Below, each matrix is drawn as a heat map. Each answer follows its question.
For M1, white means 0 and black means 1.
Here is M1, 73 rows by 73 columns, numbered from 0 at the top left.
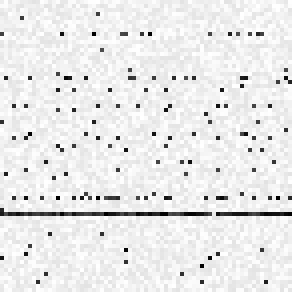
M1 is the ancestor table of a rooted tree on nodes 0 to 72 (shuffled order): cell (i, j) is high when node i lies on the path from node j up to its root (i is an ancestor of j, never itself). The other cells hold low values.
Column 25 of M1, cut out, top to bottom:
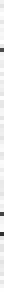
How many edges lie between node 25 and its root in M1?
3
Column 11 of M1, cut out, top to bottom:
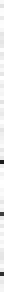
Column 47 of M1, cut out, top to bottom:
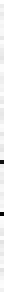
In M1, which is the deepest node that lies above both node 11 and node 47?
40
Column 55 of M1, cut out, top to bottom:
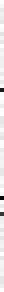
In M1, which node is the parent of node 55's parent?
49
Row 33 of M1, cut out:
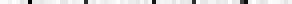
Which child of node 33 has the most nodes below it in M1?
48
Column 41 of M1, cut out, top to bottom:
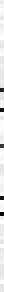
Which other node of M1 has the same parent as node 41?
18
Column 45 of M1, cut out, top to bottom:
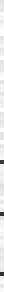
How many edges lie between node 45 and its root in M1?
3
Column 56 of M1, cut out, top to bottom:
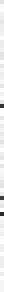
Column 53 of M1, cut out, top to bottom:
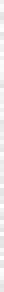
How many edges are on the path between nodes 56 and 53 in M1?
3
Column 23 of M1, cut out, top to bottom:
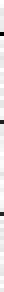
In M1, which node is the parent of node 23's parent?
8
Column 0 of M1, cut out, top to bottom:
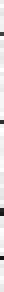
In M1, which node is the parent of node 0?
52
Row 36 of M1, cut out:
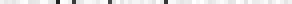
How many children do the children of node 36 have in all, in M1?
2
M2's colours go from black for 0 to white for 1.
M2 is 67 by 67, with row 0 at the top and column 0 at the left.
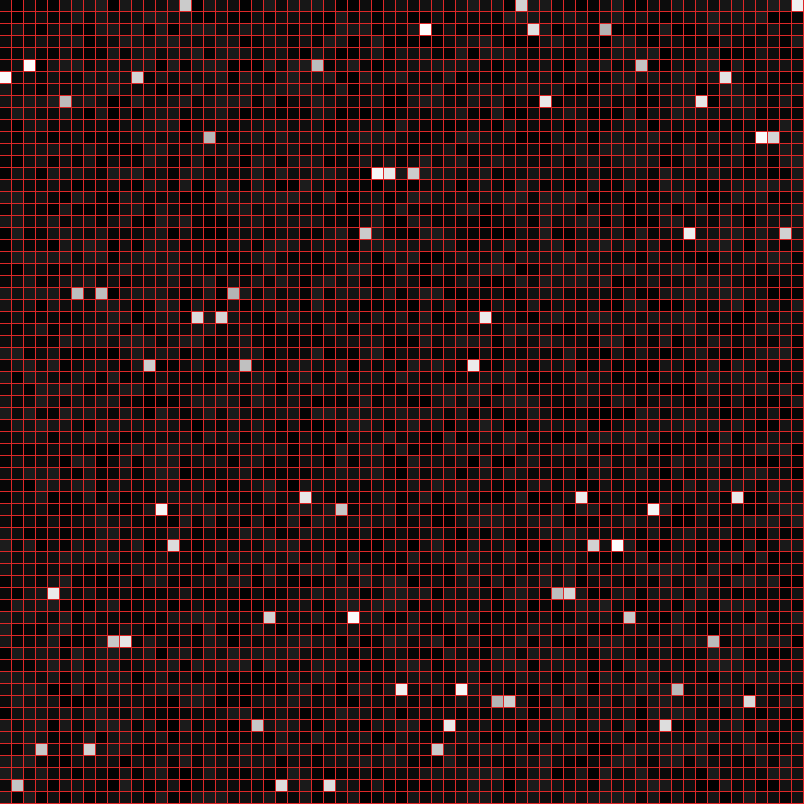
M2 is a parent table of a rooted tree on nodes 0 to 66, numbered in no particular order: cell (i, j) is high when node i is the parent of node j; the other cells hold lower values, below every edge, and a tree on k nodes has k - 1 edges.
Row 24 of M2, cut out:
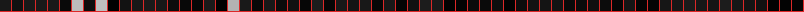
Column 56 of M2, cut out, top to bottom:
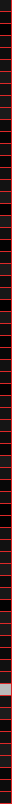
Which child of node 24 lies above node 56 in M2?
19
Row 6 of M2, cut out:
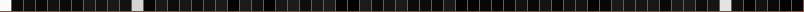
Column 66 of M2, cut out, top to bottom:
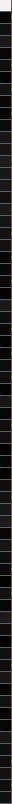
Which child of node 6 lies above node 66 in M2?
0
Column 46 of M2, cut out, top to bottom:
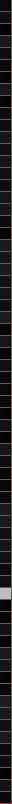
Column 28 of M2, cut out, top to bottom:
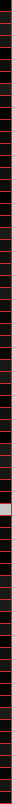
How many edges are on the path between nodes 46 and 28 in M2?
6
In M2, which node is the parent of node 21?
60
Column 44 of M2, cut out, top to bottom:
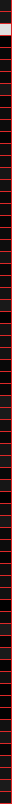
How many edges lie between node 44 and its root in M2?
4
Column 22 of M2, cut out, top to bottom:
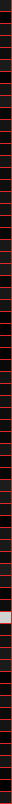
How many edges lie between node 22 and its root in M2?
4
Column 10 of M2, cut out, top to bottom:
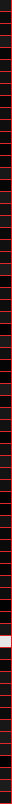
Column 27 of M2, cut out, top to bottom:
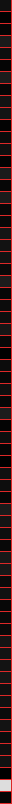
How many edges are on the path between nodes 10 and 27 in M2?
7
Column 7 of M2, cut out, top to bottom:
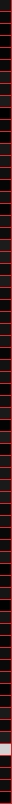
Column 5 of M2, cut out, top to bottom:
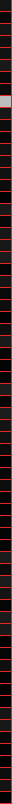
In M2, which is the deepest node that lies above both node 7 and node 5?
8
